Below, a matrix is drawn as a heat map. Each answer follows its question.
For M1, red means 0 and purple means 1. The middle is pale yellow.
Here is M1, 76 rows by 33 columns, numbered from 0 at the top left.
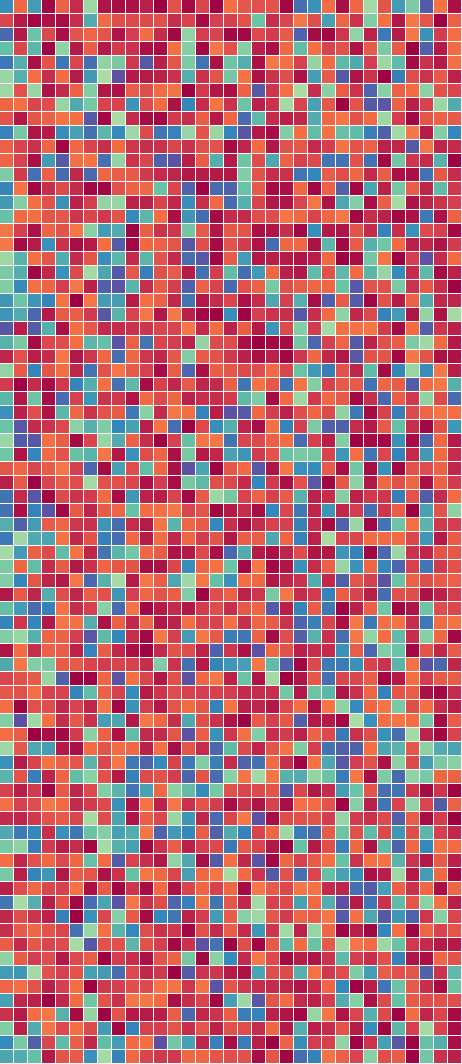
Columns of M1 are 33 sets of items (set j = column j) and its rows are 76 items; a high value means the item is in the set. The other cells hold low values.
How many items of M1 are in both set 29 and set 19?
0
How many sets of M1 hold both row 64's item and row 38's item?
8
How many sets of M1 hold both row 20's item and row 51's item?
6
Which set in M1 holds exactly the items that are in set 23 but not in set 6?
3
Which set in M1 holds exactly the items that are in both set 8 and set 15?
12
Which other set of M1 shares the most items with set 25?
0
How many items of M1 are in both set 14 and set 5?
1
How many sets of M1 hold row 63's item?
3
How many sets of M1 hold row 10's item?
1
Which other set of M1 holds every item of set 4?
17
